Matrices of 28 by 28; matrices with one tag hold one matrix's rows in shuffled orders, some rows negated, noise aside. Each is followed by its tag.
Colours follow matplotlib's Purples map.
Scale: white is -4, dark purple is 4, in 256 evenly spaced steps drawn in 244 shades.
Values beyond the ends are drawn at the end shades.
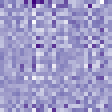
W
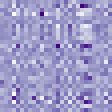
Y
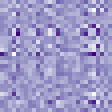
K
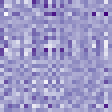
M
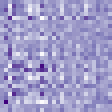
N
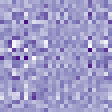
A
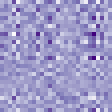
K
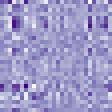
A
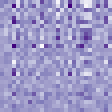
Y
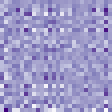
M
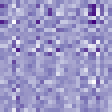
K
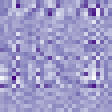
K
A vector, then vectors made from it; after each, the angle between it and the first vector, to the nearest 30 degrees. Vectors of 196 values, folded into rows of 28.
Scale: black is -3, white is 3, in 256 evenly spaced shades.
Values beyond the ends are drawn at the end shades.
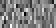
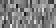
30 degrees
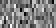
30 degrees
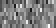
120 degrees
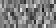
120 degrees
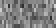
90 degrees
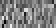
30 degrees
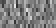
60 degrees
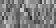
120 degrees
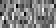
30 degrees
